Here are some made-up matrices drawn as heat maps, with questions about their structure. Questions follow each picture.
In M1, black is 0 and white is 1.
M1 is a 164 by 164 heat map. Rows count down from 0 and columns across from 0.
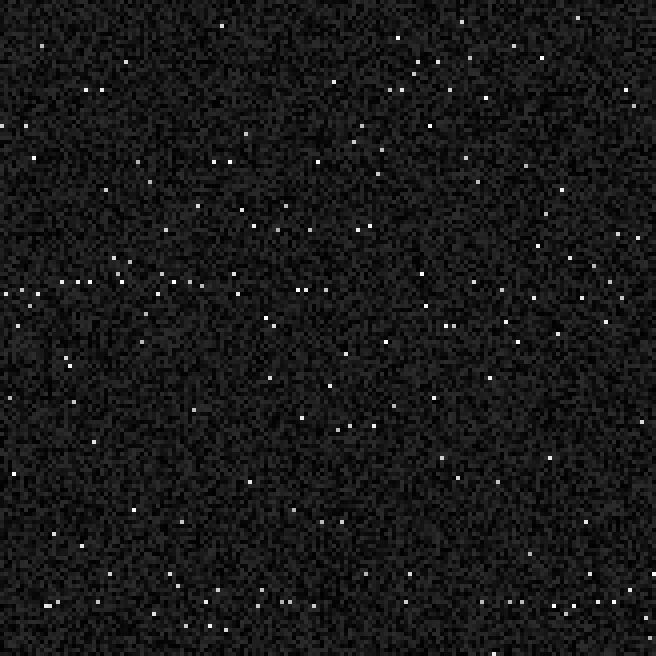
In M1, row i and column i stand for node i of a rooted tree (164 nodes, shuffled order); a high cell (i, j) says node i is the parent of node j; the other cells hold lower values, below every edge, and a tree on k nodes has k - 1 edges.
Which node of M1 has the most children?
150
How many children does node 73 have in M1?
4
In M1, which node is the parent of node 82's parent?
85
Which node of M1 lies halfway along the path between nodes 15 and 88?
130
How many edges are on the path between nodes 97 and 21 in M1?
2
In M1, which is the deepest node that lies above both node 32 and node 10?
151
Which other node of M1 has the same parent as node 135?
117
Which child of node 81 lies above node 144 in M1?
4
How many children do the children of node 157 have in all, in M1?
2
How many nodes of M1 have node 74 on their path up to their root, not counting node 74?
4
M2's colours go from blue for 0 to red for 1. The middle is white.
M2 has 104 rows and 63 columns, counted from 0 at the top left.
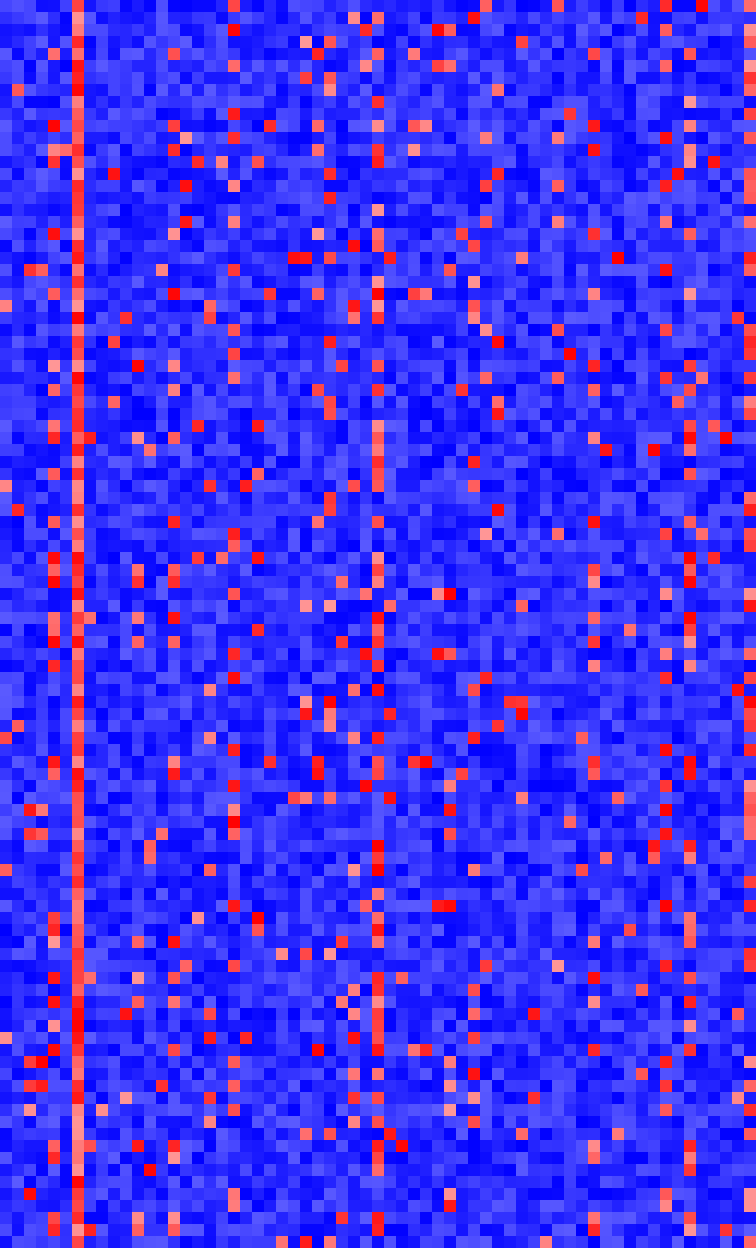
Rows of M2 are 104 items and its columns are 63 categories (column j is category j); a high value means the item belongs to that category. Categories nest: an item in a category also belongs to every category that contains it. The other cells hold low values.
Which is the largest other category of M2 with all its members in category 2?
3
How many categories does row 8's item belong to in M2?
3
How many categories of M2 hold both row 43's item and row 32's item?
7
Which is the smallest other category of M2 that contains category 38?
26
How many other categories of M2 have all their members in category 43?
4
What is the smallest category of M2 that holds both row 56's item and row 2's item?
55
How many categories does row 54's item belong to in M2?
7
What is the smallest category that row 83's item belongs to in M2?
28
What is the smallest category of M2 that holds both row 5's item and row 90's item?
37
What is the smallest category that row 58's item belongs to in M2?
42
